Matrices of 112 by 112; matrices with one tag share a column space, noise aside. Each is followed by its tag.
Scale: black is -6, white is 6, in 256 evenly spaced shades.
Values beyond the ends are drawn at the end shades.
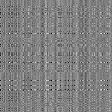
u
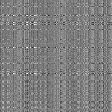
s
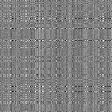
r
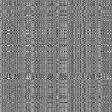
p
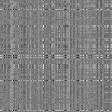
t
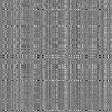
t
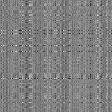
p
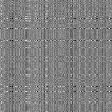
r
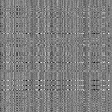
u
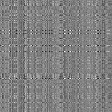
p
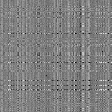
u
